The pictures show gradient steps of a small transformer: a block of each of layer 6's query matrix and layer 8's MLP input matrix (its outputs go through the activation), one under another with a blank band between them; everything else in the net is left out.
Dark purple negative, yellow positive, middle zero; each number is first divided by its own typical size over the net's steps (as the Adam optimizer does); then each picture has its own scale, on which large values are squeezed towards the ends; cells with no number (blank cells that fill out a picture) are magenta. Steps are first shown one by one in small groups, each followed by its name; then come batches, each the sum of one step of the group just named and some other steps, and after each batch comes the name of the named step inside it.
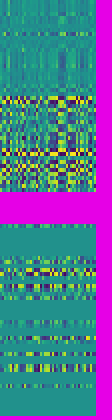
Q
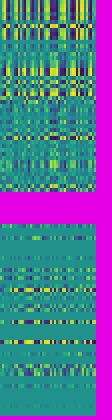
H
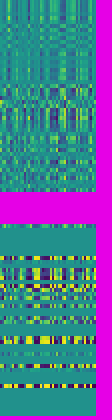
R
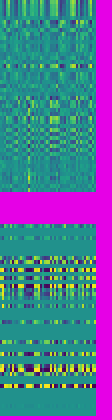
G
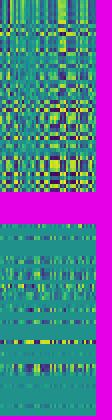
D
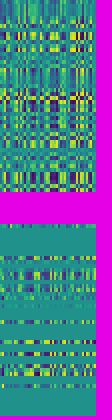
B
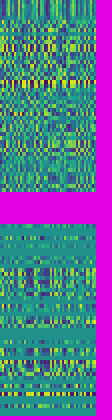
G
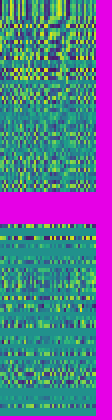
D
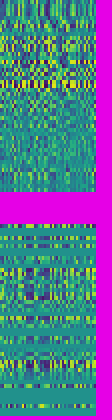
G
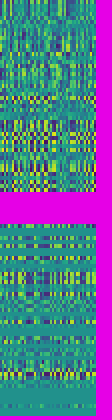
H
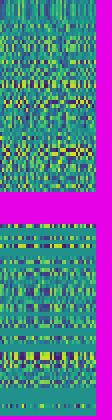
Q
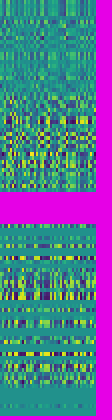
Q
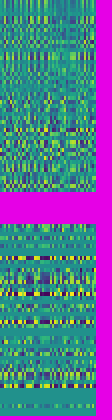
R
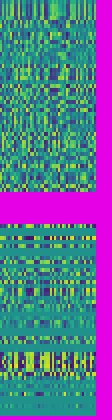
Q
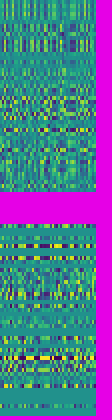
R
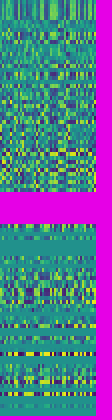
Q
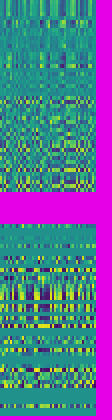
G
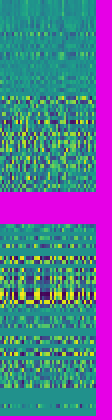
G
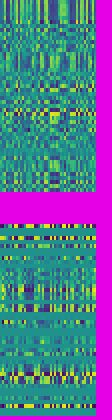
D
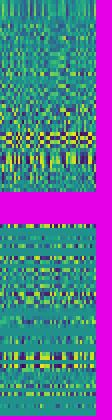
H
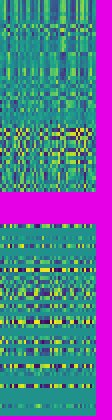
H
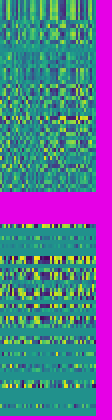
R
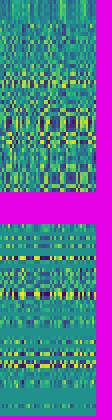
H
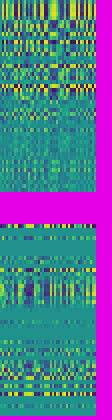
G
